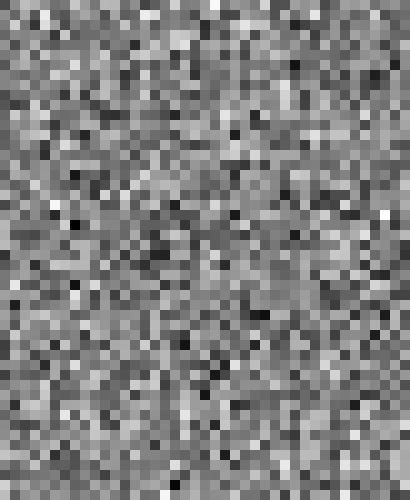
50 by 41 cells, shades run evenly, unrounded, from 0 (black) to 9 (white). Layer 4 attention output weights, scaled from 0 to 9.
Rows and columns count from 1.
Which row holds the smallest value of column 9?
14
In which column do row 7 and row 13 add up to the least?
30
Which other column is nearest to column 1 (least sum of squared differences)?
28
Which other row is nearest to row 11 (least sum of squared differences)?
48
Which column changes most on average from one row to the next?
8
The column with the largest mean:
5
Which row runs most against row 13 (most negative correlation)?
37
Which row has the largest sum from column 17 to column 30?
16
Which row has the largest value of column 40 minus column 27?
32
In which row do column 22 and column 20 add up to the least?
43
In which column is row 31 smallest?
2
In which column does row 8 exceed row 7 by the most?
40
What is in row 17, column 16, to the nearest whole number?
7
